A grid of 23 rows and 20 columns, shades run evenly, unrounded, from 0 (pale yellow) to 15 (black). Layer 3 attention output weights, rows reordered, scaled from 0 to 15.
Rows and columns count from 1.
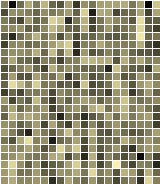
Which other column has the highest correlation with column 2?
19
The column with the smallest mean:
5
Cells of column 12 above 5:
18
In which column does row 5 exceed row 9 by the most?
15
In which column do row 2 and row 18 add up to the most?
7
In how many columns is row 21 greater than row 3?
11
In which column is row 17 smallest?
9
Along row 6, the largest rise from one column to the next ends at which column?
10
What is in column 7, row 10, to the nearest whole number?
8
